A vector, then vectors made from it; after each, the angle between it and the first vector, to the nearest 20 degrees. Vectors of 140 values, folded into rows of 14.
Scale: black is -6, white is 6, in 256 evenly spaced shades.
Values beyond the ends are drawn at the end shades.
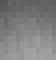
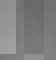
80 degrees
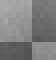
120 degrees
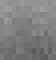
160 degrees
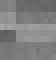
80 degrees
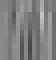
100 degrees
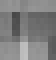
80 degrees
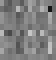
80 degrees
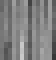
80 degrees
